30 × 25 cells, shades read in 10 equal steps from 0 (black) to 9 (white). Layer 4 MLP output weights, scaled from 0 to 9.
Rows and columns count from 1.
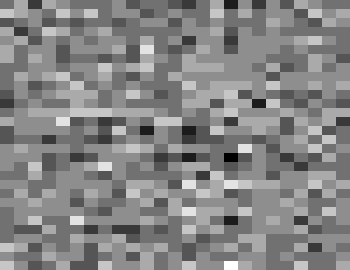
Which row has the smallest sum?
18
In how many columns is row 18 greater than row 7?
7
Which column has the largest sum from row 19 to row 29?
14
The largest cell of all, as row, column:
30, 17
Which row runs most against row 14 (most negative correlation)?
13
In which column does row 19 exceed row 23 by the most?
8
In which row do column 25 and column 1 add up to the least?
12
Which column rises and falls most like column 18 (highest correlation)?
23
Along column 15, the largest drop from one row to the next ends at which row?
20
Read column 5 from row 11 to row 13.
6 4 6
